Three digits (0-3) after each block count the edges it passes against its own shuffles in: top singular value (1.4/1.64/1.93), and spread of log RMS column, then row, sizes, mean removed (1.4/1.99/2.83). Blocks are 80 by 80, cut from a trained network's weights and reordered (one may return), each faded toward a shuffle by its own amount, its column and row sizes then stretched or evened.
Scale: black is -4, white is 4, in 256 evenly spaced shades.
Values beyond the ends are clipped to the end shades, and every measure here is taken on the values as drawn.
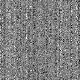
2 2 0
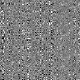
2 3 2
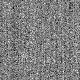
1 0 1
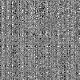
3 2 2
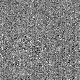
0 0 1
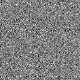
0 1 2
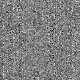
0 2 0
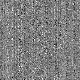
1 2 0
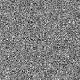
2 1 1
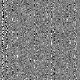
2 3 0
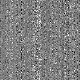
1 3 0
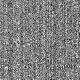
2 0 1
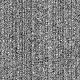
3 0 0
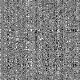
2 2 2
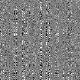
3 3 2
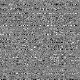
1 1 3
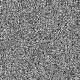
1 0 0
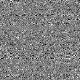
1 1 3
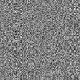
3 2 0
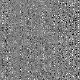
0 3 0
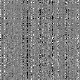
3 3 2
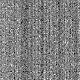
3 1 2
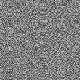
3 0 0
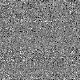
0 1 2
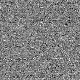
0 0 1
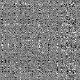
1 3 2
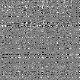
1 2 3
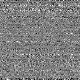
1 0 3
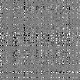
1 3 3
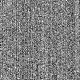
2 0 0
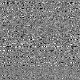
0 1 3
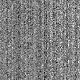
3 2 0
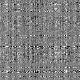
3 1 3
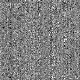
1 2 1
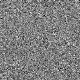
0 0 1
